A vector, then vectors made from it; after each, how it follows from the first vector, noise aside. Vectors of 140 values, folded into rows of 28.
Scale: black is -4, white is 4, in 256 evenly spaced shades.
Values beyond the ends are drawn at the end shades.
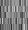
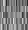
reversed.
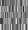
sign-scrambled.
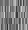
wrapped around, negated.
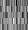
reversed.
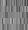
reversed, shrunk.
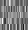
wrapped around, negated.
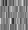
wrapped around, negated, partly zeroed.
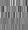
wrapped around, partly zeroed.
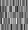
sign-scrambled.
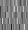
partly zeroed.
